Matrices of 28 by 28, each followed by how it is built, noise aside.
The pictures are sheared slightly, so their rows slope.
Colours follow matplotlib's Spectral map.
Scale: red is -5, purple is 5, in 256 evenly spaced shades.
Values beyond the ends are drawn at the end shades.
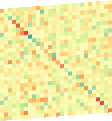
diagonal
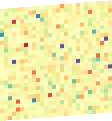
sparse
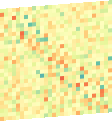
banded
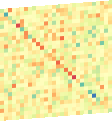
diagonal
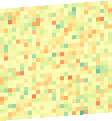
Hankel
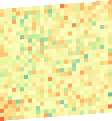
smooth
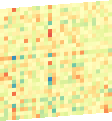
low rank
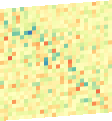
banded
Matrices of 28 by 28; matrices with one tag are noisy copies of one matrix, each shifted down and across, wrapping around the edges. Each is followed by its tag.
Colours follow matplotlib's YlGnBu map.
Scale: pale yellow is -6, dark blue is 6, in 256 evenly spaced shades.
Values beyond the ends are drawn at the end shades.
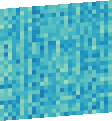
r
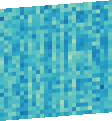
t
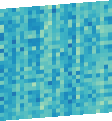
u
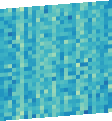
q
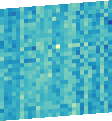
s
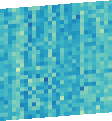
s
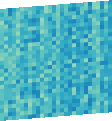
q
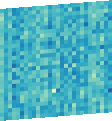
r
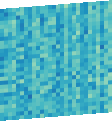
t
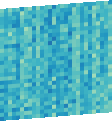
q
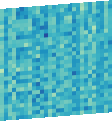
t
